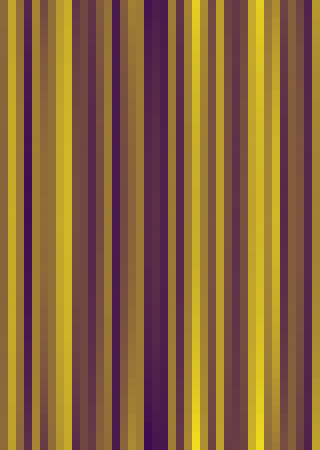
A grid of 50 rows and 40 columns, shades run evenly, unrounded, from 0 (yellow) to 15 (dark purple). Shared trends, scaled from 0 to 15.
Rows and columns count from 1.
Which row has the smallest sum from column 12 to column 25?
50
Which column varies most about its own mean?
35
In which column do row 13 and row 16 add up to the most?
4
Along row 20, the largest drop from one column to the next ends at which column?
5
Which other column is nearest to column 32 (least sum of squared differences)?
2
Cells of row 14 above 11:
10
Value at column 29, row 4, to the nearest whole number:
11
